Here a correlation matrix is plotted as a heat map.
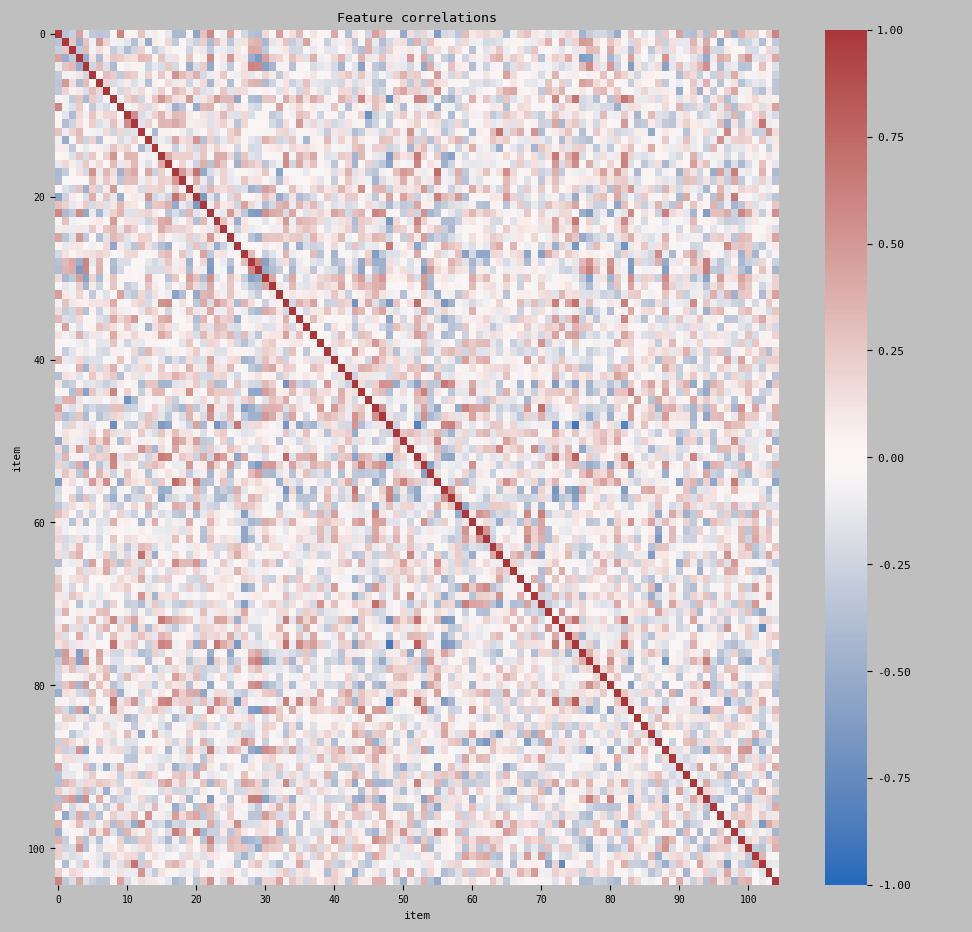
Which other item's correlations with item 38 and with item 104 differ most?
81
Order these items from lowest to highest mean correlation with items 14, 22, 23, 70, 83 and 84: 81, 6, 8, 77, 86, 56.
77, 6, 56, 81, 86, 8
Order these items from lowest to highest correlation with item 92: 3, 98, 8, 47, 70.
47, 70, 3, 98, 8
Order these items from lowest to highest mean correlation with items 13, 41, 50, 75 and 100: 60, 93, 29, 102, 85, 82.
29, 93, 102, 85, 60, 82
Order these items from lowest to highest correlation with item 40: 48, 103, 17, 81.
17, 81, 48, 103
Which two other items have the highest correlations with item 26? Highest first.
48, 97
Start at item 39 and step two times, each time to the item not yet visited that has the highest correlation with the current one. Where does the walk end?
56
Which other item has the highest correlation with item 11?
102
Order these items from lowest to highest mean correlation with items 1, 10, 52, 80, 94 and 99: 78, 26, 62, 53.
53, 26, 62, 78
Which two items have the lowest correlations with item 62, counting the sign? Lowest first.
87, 27
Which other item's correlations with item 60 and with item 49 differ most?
43
